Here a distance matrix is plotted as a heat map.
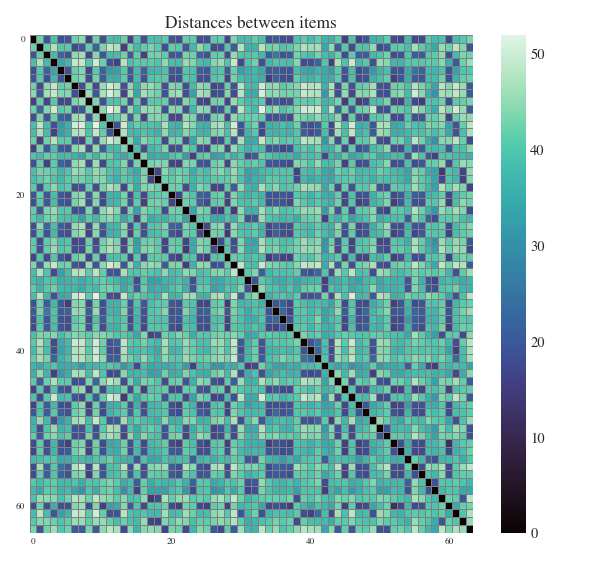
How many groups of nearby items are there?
5
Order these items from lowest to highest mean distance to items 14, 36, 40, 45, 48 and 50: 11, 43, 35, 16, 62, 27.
16, 35, 43, 11, 27, 62
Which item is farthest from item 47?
7
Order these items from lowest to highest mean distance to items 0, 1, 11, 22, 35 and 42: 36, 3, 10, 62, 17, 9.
36, 10, 9, 3, 17, 62
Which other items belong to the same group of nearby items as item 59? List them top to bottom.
17, 18, 38, 62
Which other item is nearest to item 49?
43
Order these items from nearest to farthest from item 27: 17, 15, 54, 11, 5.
15, 54, 5, 17, 11
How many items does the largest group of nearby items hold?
25
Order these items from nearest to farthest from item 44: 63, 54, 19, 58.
19, 63, 58, 54
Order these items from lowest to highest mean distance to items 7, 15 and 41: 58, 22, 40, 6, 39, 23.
58, 23, 22, 6, 40, 39
